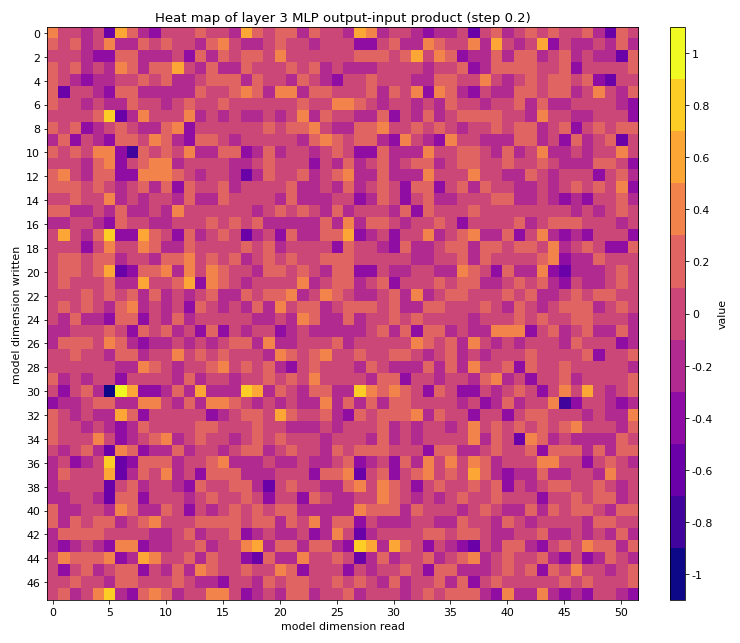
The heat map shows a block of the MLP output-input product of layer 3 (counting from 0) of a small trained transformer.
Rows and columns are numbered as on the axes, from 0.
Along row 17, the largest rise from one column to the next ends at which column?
8
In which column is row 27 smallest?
48
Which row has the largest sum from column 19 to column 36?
2
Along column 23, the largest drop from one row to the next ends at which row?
42
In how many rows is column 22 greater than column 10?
13
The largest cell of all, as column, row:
6, 30
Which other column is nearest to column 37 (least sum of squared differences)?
33
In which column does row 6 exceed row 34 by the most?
41
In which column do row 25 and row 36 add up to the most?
5
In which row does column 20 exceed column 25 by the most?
32
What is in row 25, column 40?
0.4
